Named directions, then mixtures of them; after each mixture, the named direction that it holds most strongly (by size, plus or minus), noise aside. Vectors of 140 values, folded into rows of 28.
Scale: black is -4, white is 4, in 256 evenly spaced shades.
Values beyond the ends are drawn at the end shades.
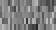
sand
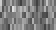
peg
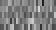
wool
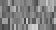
sand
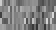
sand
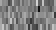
wool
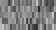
sand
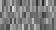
peg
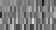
wool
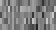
sand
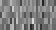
wool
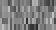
sand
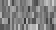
sand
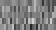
sand
